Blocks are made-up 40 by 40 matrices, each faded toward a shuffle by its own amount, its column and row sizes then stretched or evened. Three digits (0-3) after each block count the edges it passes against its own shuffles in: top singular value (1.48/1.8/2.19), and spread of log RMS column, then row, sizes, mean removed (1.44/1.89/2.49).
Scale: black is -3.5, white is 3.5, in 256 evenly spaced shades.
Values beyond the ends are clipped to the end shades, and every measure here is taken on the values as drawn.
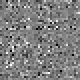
0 2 2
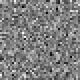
1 1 0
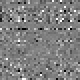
2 1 3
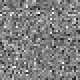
0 1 1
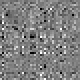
2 2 2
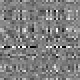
3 1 3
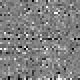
1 1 2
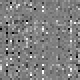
0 3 1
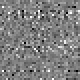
1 0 2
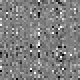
1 3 1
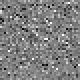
0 0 0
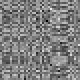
3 1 1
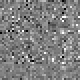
0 1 2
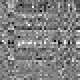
3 1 2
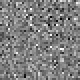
1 1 1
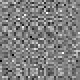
3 1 0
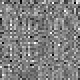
2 1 1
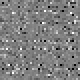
1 0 2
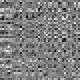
3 2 2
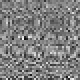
2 0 3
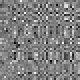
3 2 2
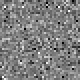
0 0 1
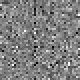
0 1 1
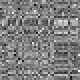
3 0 2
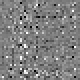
0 2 2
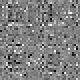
2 1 1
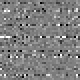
1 0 3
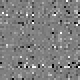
1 2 2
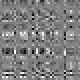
3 3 3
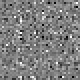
0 1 2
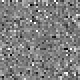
0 0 1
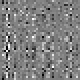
3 3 1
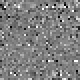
0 0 2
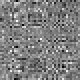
3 1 2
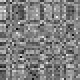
3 1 1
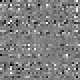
0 2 3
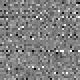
2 0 2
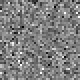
0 0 1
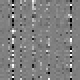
3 3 0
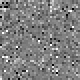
0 1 0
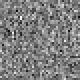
1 0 0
